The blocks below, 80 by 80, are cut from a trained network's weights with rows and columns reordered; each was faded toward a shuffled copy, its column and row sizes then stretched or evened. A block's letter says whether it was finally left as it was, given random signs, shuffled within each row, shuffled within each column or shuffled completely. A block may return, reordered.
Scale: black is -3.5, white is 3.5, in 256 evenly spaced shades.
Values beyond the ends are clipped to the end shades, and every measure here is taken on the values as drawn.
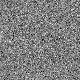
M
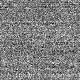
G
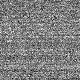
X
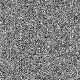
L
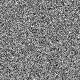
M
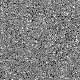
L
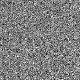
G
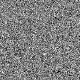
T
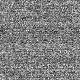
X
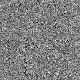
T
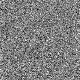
T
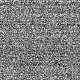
G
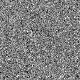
T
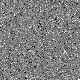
M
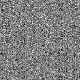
G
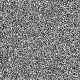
L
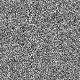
L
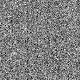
L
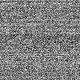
X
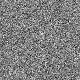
M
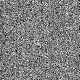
L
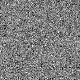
T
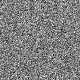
L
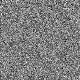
T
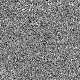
X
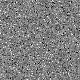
M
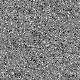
X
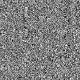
G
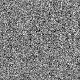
G
